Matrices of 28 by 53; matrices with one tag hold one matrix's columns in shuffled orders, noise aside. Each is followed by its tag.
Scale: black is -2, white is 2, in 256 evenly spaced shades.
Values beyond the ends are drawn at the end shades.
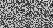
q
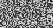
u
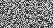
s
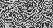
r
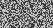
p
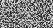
q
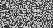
p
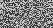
s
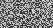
s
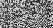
q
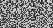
q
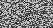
s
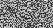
r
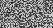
r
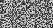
q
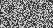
p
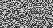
s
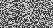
s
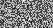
p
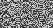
s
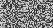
p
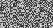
r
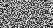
s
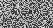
s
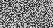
r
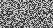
s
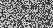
p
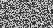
p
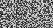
q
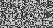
u
